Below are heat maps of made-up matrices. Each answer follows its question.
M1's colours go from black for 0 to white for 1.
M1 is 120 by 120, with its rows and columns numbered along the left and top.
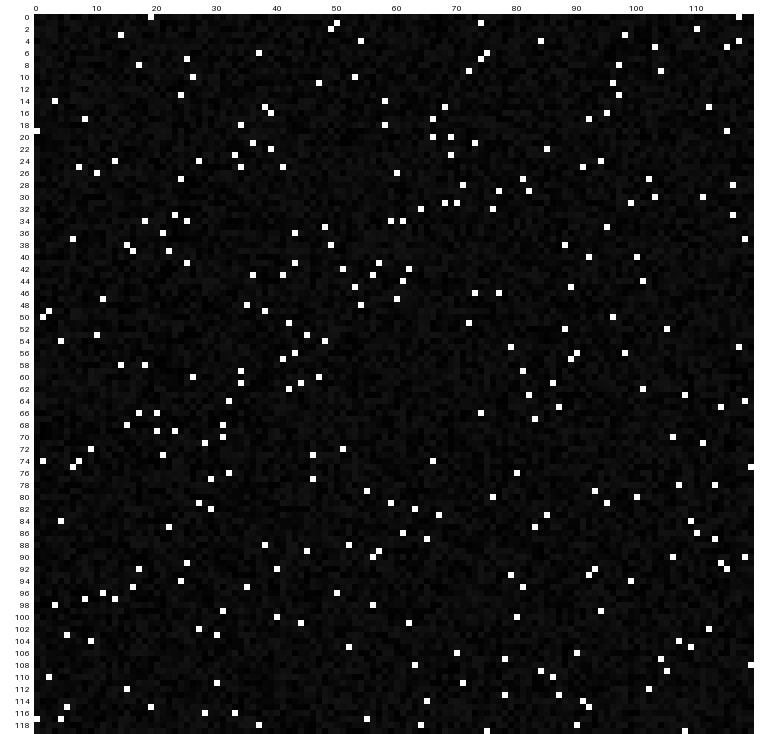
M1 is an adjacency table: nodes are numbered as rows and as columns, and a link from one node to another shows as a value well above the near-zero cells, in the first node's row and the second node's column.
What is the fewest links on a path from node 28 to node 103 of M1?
4
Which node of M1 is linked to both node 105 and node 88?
node 52
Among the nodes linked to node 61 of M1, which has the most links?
node 34
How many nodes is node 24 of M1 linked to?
3
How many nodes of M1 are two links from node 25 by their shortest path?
7
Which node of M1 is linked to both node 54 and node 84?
node 4
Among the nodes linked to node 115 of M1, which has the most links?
node 92
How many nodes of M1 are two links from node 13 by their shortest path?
3
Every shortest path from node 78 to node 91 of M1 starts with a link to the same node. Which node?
node 113
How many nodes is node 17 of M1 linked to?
3
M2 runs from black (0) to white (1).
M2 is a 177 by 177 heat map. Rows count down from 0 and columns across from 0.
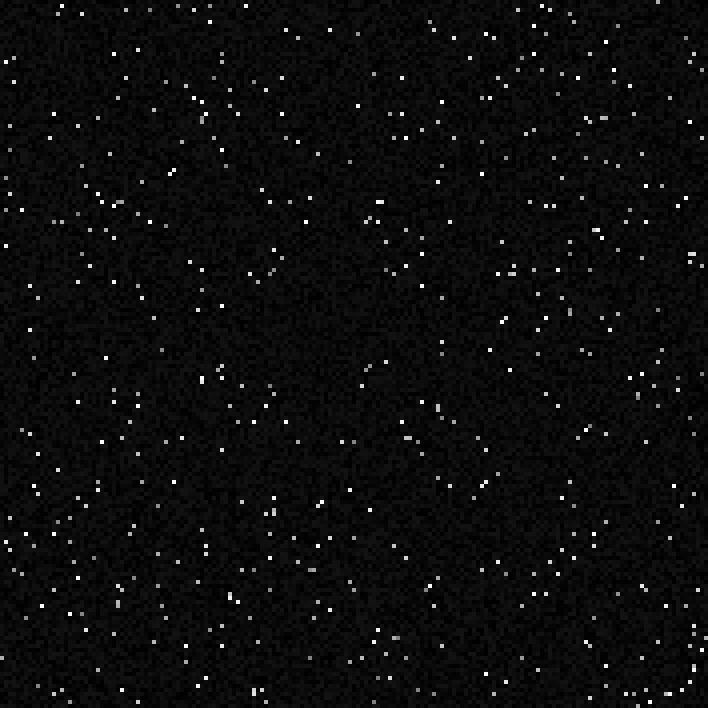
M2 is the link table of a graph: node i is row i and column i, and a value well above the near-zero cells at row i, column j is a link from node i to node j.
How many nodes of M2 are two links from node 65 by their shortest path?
6
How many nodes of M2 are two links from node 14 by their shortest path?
4
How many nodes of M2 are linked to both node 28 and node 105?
2
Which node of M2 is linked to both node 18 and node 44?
node 140
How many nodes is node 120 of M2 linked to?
5
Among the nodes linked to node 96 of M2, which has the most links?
node 67
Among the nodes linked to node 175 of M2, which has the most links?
node 34
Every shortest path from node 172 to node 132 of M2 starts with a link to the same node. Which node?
node 30
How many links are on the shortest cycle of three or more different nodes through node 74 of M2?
8
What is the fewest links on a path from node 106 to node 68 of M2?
3
